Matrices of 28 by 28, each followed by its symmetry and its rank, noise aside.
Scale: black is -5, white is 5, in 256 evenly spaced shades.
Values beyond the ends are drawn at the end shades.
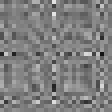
antisymmetric, rank two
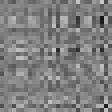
no symmetry, rank three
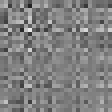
no symmetry, rank two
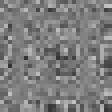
no symmetry, rank three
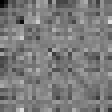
symmetric, rank three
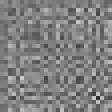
symmetric, rank three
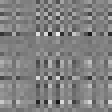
no symmetry, rank one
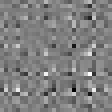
antisymmetric, rank two
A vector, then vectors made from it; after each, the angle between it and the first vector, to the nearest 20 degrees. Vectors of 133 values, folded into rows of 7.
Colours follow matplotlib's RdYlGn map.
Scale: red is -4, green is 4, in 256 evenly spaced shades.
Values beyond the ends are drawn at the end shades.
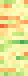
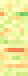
80 degrees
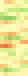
120 degrees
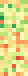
140 degrees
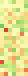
100 degrees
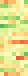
160 degrees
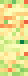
40 degrees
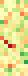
100 degrees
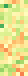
120 degrees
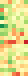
140 degrees
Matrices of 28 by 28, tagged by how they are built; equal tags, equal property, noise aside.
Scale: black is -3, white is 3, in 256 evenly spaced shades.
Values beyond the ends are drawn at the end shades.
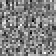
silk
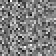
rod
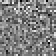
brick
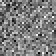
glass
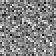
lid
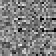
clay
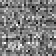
silk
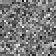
glass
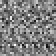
lid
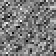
glass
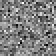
lid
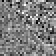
brick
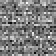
silk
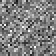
glass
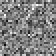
lid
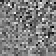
brick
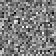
rod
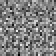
lid
